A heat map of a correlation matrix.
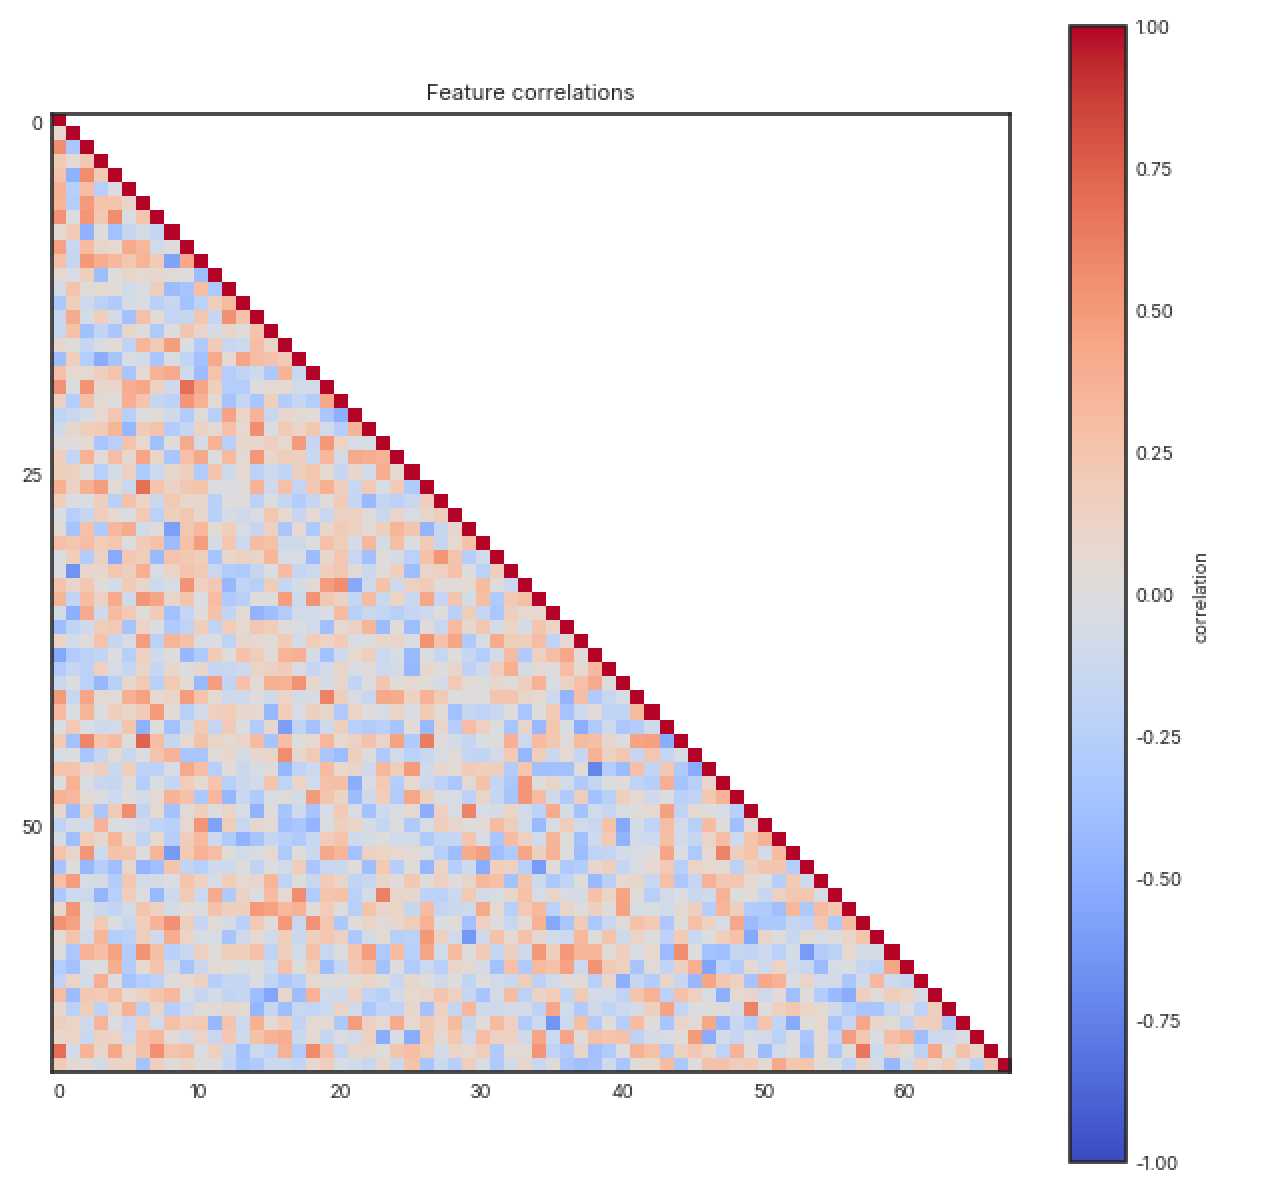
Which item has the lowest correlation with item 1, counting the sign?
32
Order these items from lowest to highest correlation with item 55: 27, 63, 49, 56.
27, 63, 49, 56
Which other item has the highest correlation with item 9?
19
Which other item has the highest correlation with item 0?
66
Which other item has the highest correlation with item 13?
17
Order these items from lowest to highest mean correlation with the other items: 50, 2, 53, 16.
53, 50, 16, 2
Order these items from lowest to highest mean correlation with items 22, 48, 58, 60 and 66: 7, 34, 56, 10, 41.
10, 41, 56, 7, 34
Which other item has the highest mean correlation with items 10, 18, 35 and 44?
2
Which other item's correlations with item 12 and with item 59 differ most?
34
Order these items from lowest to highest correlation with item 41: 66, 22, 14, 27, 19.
22, 14, 27, 66, 19
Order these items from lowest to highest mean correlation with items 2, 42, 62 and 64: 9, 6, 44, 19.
9, 19, 6, 44
